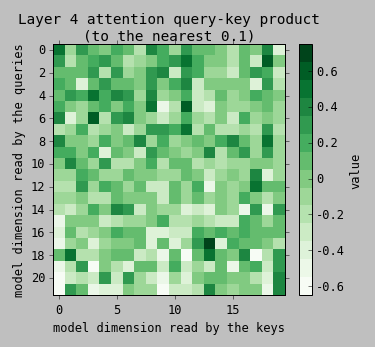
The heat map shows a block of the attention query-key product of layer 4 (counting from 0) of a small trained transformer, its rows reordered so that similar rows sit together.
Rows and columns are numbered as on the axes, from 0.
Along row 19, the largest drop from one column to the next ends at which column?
3
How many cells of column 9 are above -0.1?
9
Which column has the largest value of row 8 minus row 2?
15
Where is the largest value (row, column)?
17, 13
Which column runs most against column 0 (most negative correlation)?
19
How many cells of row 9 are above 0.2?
4
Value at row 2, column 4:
-0.2
